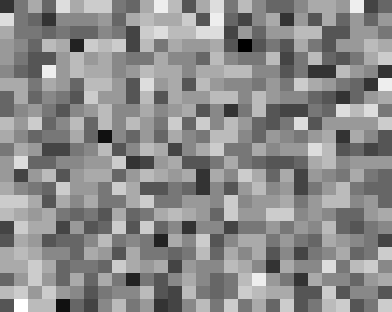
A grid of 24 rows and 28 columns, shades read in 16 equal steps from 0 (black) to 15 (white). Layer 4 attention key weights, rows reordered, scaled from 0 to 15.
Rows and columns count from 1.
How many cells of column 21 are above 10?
2
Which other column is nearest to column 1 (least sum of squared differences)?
14
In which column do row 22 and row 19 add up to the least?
12
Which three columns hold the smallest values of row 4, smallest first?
18, 6, 10
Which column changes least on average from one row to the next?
16
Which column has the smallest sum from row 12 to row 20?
22
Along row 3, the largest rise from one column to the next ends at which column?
11
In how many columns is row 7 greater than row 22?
17
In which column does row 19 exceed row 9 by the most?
15
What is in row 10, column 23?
5
